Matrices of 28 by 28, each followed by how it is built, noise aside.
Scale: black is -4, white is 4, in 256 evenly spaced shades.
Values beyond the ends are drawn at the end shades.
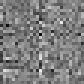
low rank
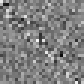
banded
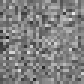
blocks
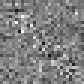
banded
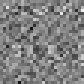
low rank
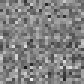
low rank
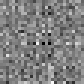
low rank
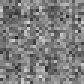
blocks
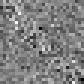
banded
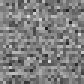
blocks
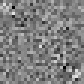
banded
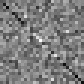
diagonal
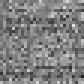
blocks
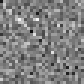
diagonal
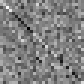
diagonal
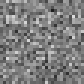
blocks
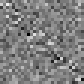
banded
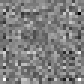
low rank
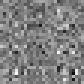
low rank
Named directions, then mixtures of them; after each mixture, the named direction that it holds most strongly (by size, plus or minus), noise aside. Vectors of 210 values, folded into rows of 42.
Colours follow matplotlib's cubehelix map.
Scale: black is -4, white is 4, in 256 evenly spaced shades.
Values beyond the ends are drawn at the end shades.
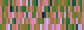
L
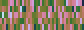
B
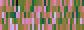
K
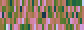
B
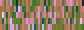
K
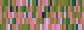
L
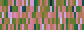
B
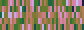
B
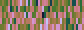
L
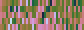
L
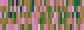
B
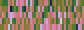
L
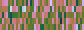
B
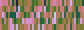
K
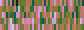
K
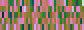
B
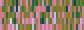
K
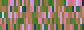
B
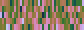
B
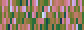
L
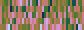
L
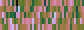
K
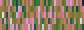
K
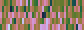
L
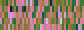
L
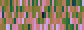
L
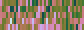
L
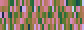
B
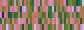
B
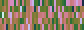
B
